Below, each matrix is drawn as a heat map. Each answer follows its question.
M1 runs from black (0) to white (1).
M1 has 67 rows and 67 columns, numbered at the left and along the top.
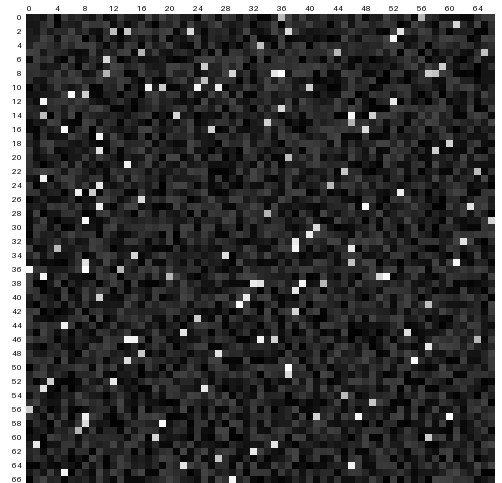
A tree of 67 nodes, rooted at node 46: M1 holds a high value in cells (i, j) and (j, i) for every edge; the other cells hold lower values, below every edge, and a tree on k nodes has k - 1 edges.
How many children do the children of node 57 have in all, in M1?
2
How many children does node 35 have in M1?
2
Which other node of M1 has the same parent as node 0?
13
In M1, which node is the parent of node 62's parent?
38
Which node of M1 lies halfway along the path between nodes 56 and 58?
36
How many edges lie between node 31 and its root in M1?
7
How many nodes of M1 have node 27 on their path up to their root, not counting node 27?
7
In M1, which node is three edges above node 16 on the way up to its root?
10
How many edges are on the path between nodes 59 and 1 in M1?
9
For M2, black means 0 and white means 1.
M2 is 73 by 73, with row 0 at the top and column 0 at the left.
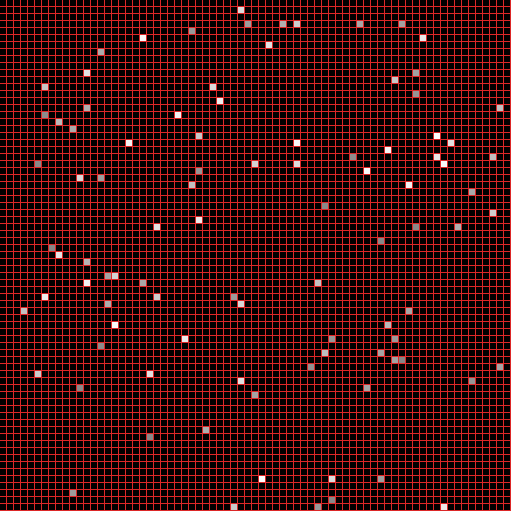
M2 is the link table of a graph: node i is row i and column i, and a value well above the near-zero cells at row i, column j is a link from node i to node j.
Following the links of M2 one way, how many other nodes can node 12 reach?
6
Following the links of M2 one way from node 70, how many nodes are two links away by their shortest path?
2
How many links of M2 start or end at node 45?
2
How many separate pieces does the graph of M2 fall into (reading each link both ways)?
7
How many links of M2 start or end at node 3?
6
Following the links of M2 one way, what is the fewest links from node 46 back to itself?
8
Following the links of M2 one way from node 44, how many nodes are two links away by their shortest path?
5
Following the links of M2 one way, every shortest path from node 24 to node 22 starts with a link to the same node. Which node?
node 52
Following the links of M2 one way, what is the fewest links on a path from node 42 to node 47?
7
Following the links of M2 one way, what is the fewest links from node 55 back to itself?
8
